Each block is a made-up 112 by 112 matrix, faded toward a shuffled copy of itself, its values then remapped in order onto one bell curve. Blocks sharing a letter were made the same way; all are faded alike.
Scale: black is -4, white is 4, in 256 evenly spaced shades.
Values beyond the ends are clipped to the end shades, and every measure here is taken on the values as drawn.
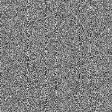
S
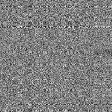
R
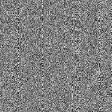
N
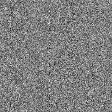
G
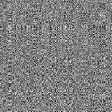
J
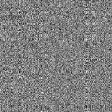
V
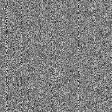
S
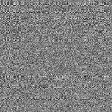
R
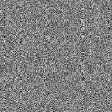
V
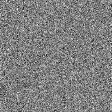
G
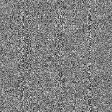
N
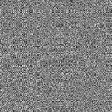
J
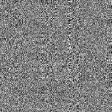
V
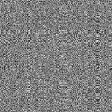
J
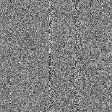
S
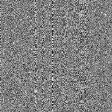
N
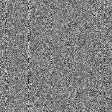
S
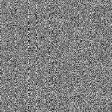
N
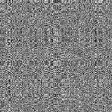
J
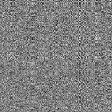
J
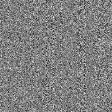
S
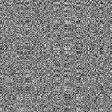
J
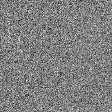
G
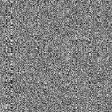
V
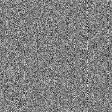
S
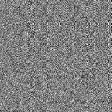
V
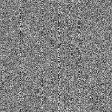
N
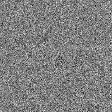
G
